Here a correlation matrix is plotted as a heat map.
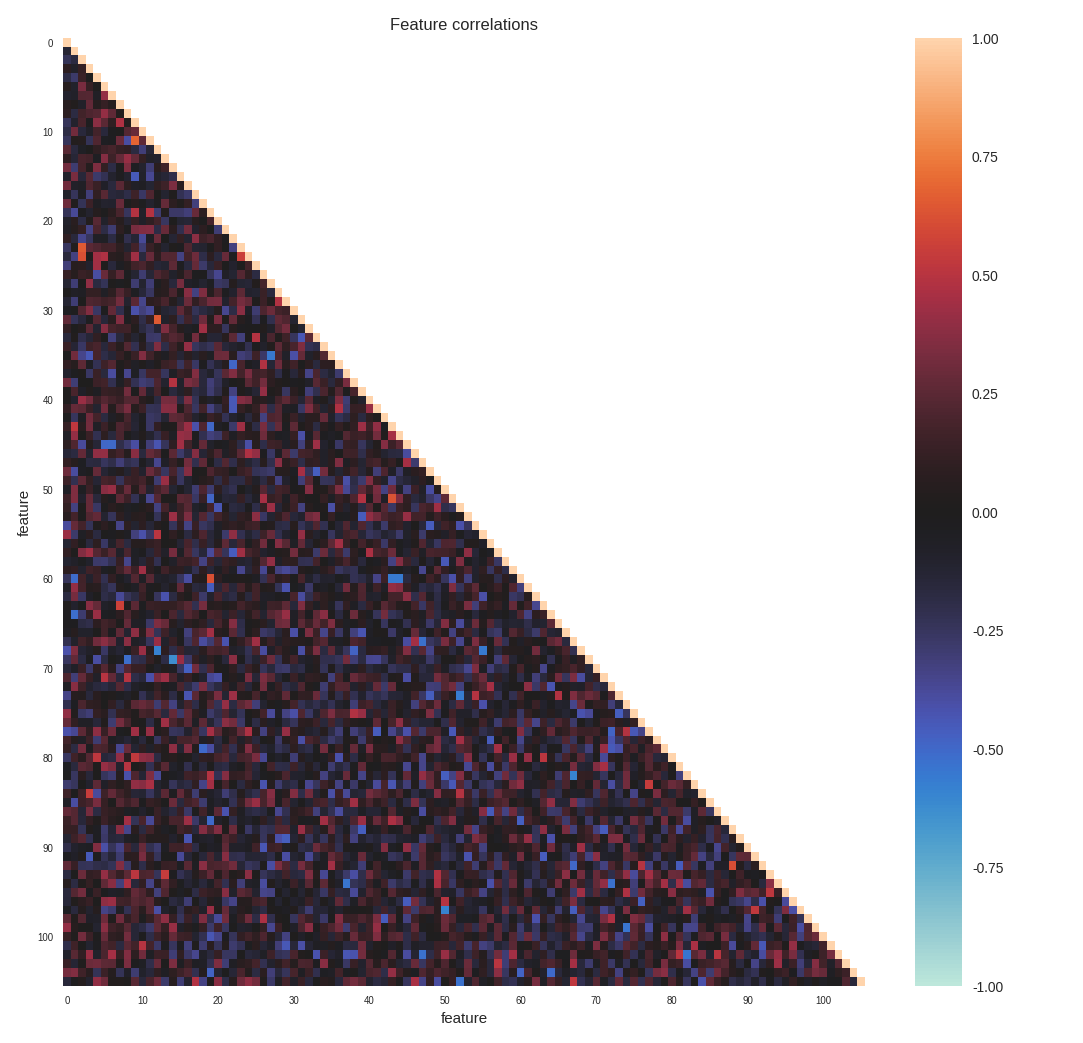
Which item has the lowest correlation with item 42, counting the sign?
98
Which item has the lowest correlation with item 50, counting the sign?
97
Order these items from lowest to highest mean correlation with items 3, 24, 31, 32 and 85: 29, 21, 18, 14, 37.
21, 37, 18, 14, 29
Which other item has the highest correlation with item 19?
60
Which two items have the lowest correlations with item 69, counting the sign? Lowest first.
14, 8
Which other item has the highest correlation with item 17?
105
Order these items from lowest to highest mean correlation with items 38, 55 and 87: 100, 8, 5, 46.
46, 5, 8, 100
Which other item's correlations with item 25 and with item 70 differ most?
53
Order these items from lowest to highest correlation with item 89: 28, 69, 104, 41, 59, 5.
28, 5, 41, 104, 69, 59
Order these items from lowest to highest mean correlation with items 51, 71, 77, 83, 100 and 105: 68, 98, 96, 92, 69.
92, 68, 69, 98, 96
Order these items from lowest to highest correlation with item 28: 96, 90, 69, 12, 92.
69, 96, 12, 90, 92
